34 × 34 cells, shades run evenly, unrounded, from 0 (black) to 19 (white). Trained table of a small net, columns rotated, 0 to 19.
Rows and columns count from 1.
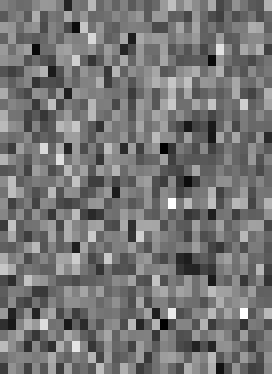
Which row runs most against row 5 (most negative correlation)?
34
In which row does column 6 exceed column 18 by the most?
30
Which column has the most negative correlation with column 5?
31
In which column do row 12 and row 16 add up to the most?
9
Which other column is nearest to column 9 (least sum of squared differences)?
18
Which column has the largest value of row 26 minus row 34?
4
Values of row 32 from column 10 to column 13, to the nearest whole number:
17 10 4 7
